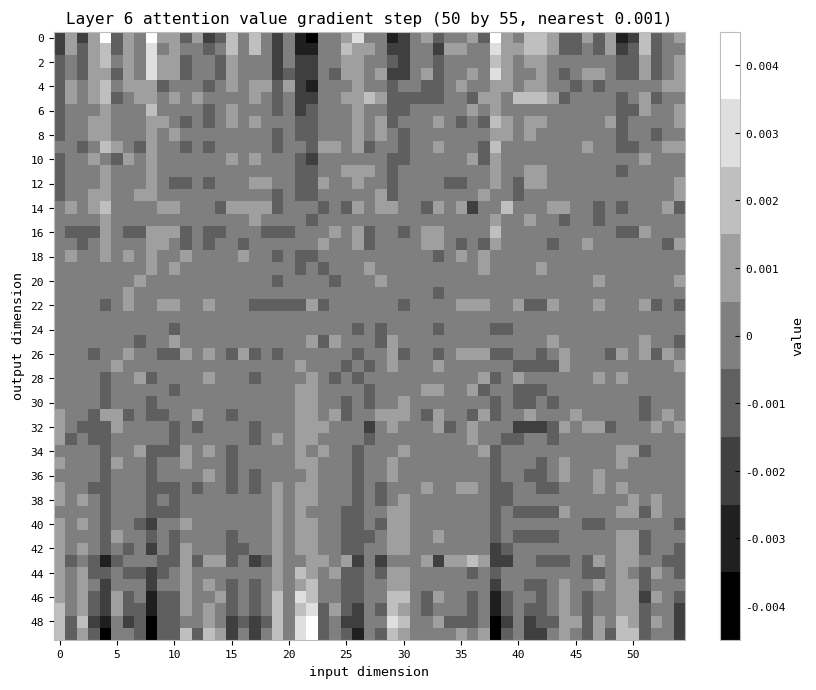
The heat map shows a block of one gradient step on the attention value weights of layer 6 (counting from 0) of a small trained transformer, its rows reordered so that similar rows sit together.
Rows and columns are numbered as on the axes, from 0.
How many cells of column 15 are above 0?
9
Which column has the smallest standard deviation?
31
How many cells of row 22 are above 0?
12
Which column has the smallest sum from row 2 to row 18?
22
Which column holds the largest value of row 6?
8
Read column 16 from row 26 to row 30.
0.001 0 0 0 0
